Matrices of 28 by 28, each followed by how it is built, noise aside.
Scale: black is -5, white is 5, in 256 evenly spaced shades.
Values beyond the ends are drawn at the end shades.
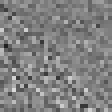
lower triangular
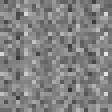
repeating rows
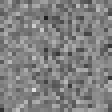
repeating rows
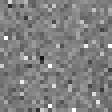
sparse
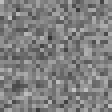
blocks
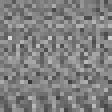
repeating columns
